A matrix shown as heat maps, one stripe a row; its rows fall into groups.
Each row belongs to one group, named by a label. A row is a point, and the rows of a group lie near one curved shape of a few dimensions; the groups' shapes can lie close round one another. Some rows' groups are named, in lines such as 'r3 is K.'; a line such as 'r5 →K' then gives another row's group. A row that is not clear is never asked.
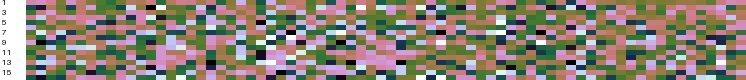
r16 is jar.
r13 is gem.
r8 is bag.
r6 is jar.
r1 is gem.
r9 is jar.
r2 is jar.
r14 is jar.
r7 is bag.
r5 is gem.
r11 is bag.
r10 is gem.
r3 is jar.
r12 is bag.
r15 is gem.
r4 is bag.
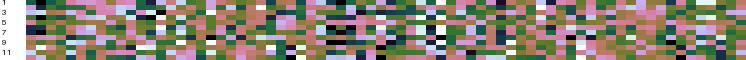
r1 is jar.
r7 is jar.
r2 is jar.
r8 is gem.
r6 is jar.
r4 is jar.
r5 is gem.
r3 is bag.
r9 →jar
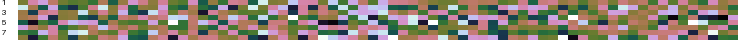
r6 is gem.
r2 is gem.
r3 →gem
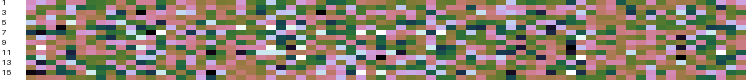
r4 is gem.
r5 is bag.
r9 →jar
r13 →gem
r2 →gem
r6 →bag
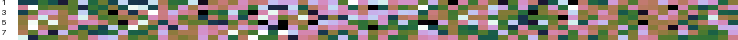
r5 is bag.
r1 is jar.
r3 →bag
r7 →bag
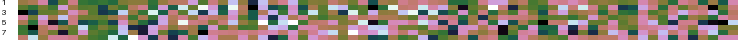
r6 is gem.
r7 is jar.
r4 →bag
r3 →jar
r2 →gem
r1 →bag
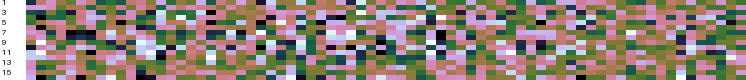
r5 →bag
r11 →gem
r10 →jar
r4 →jar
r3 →jar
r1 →jar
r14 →gem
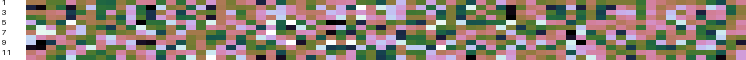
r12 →gem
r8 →gem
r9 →gem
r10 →jar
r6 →gem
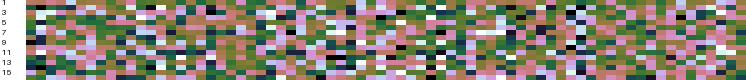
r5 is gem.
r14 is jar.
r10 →gem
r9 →jar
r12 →jar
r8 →gem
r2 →jar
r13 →jar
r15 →gem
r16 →bag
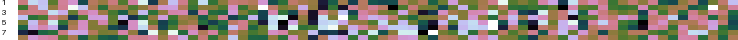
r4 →gem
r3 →bag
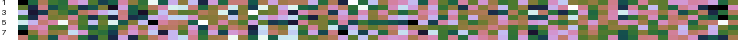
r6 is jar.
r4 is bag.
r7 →jar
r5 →bag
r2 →bag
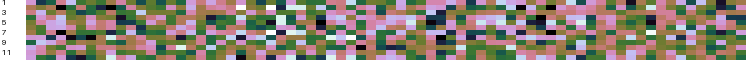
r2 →bag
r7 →bag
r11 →gem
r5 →bag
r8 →gem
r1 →gem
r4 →bag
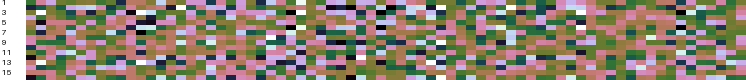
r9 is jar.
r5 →gem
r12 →jar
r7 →bag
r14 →jar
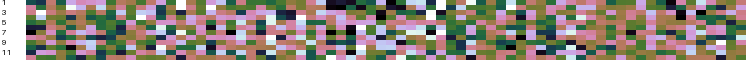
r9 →gem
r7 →jar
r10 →jar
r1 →jar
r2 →jar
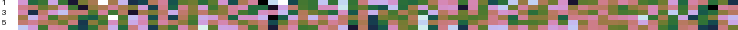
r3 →bag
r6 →gem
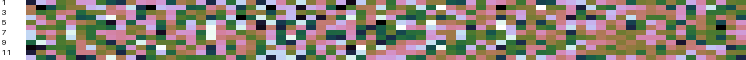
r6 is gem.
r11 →jar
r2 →jar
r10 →jar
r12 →gem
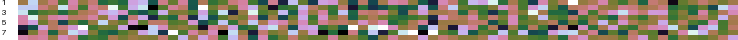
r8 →gem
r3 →jar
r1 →bag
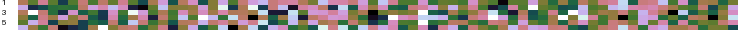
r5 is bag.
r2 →jar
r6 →gem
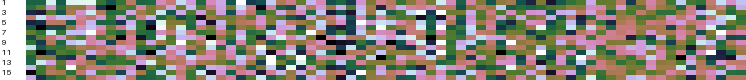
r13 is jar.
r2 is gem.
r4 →bag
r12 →bag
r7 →gem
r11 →jar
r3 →jar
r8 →bag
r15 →jar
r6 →jar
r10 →jar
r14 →bag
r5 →jar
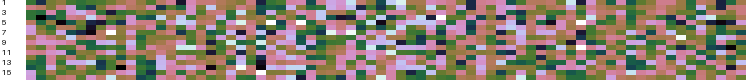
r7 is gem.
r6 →gem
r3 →gem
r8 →bag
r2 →gem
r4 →jar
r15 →jar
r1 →gem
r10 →bag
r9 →gem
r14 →bag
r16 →gem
